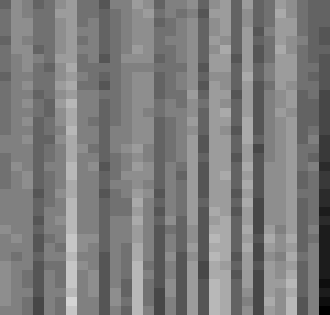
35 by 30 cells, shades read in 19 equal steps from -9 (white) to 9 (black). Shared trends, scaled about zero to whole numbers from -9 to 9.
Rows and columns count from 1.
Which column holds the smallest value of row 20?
7
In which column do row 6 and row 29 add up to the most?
30
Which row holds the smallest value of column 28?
5
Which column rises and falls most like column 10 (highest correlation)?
15
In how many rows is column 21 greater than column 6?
2
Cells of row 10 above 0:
16
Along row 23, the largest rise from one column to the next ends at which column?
24
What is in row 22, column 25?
-1
